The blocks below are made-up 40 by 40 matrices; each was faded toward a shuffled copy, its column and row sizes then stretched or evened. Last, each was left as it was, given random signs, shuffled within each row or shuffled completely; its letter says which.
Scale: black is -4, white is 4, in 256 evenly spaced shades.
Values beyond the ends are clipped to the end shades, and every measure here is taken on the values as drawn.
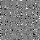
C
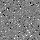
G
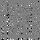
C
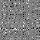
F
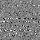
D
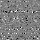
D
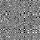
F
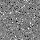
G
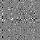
F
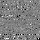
D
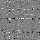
C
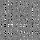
C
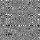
F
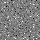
G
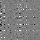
F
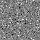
G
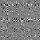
F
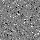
G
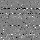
D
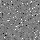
G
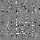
C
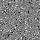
G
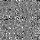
C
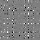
F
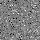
G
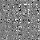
C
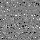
D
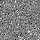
G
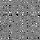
F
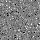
G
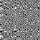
F
